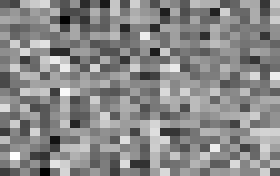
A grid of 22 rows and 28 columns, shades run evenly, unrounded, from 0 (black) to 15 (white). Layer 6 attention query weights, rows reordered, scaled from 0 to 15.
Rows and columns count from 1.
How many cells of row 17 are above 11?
5
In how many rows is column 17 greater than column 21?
12
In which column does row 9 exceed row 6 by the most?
10
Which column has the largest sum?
28
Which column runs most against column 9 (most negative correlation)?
14
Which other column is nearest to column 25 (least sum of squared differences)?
19
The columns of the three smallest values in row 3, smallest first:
7, 9, 17
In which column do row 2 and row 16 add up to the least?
8
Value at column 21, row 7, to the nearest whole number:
5
